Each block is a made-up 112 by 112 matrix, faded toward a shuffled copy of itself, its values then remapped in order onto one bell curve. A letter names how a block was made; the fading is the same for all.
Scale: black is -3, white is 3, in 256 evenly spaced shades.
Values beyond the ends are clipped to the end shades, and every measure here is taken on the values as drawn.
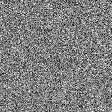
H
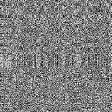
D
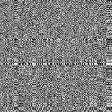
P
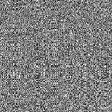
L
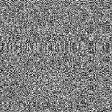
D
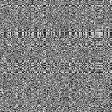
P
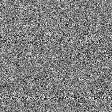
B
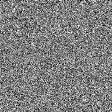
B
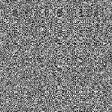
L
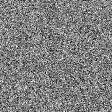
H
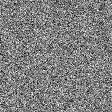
H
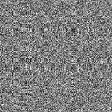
D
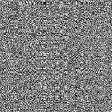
D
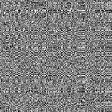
P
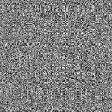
D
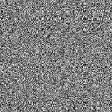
L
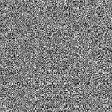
D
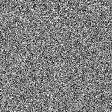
H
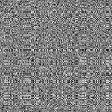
P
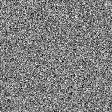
H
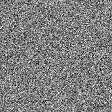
H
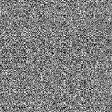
D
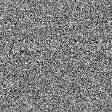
B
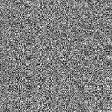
D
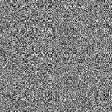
L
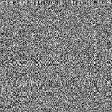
L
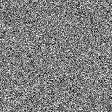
H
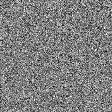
H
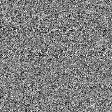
B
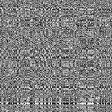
P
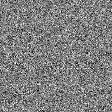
B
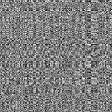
P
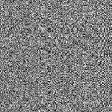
D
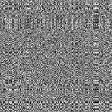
P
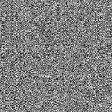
D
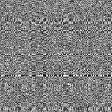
P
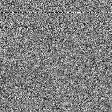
B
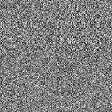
L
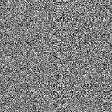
D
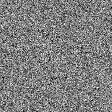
H
